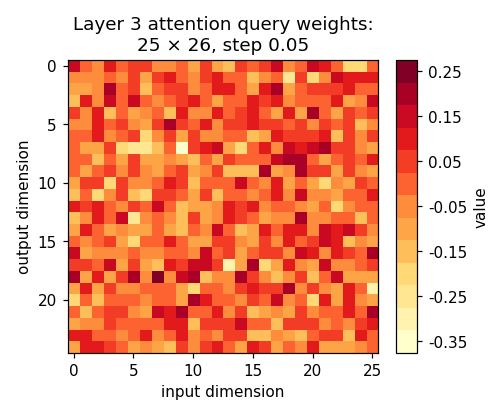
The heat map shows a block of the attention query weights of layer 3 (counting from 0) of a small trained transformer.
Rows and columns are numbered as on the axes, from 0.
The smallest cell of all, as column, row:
9, 7
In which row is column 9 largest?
21
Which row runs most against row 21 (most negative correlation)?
19
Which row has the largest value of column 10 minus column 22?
20
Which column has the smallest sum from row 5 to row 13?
6
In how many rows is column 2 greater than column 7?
10
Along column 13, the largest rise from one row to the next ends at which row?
18
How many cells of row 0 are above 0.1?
3
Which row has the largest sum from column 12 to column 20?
8
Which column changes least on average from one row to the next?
4
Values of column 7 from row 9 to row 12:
-0.1 0 0.05 0.15
